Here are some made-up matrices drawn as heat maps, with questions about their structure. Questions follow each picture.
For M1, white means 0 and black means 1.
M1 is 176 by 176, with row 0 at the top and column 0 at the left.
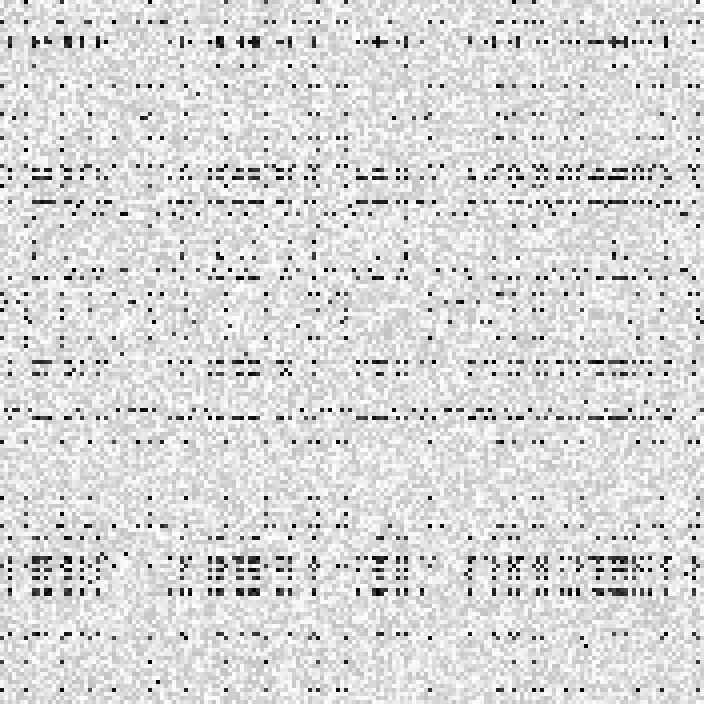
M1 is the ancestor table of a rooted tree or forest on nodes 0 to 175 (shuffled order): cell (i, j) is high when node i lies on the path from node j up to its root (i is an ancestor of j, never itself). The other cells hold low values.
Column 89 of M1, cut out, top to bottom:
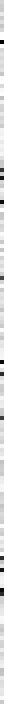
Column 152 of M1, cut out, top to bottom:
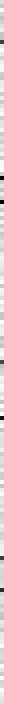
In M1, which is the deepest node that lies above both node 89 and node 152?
147
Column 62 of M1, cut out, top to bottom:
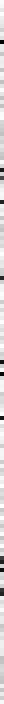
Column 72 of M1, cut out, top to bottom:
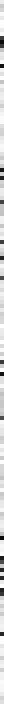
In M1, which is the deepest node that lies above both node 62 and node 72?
140
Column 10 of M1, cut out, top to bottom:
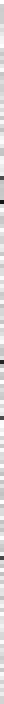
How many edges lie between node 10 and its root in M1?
5
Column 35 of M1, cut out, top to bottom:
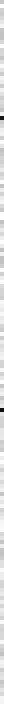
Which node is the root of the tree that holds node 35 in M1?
102
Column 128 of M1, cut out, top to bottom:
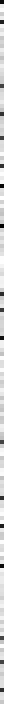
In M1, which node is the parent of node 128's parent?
0
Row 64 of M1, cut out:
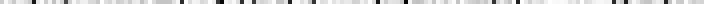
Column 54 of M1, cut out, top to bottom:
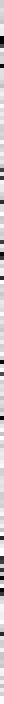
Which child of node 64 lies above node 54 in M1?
16
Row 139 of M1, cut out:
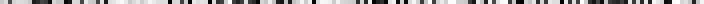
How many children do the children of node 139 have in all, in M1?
4
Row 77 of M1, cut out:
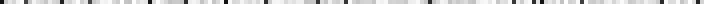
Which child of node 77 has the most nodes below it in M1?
46
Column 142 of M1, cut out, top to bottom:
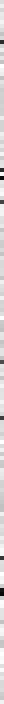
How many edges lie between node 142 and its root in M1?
9
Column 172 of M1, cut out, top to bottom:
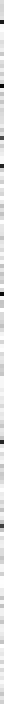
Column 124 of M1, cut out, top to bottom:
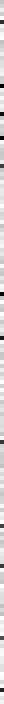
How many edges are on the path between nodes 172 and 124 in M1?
5
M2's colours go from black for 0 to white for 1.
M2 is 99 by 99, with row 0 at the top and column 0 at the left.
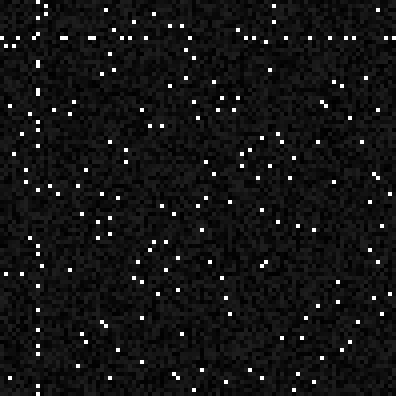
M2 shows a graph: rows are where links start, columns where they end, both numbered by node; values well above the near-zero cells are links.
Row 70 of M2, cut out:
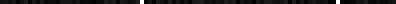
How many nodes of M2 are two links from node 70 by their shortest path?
4
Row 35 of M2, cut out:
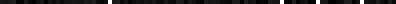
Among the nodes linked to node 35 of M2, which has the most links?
node 27
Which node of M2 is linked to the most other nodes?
node 9
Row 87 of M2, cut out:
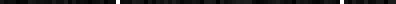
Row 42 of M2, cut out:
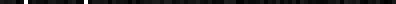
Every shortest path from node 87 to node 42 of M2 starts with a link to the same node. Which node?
node 85
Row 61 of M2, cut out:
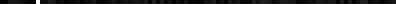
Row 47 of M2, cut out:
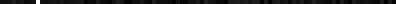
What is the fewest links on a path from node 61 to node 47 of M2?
2
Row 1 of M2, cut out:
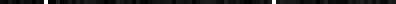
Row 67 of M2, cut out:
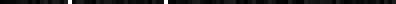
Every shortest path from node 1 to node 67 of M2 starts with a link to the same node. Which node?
node 11
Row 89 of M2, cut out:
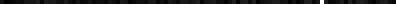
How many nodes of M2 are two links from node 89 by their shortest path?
1
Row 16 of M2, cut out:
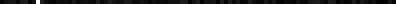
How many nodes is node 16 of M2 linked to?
1
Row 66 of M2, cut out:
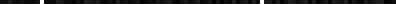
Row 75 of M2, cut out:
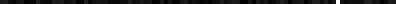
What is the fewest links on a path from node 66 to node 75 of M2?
7
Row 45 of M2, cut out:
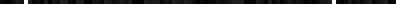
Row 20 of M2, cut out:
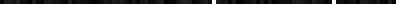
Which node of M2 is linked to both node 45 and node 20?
node 83
